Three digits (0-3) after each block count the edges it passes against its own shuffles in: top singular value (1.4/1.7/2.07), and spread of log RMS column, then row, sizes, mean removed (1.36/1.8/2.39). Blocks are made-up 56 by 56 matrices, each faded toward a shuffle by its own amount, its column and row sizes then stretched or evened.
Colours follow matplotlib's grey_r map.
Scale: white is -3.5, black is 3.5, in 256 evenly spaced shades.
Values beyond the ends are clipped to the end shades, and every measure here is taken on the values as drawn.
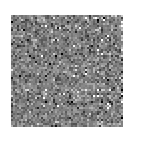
1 1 1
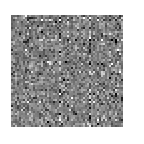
2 2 1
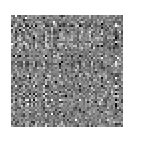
3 2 2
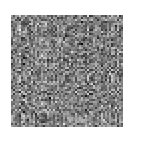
3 1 0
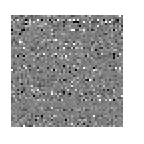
0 0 3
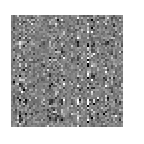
2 3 1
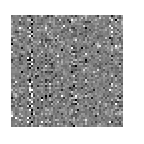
2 3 0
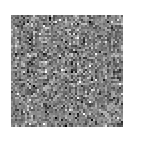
2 2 0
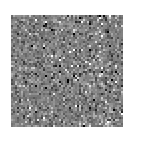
0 1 0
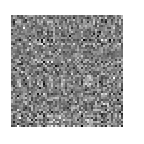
3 1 2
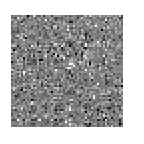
2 1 0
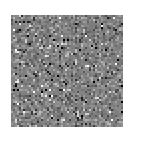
0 0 1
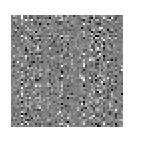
2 3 0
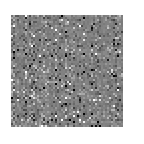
1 2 0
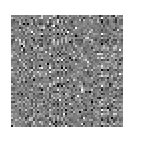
3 2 0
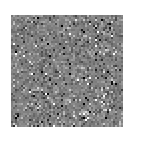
0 1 0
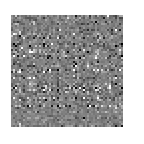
2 2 3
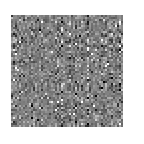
3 2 0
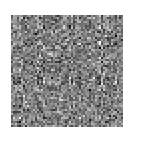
3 2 2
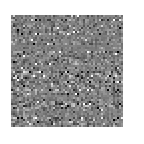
0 0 3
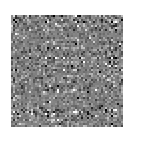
2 1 2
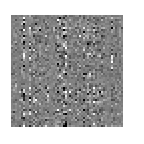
1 3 2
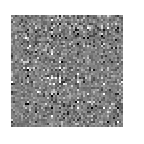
1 2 2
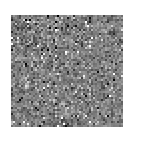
0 1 0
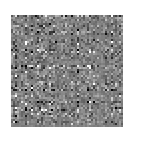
0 3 3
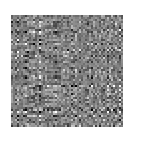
3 3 3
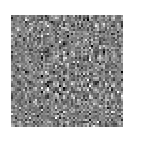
3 2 0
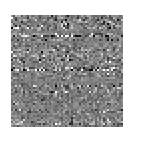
1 0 3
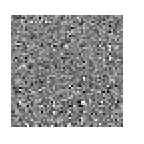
0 2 2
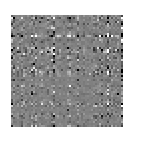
3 3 3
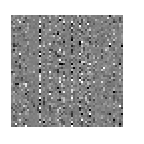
2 3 0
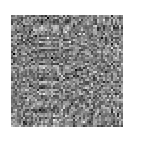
3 1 0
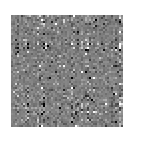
2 2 2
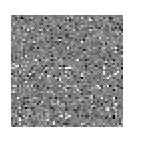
0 0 2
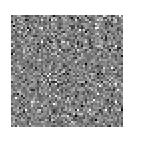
2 0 1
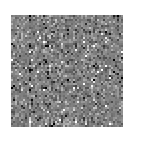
1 1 0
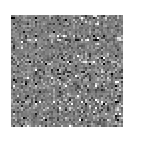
0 2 2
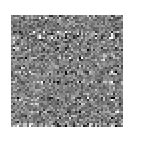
2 1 3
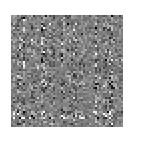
0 3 2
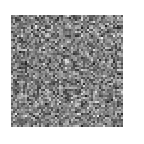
3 0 1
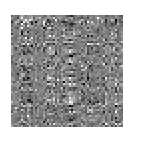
3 3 1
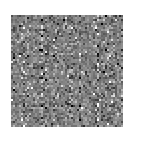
2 2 0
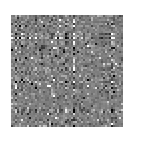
3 2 2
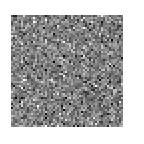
0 1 0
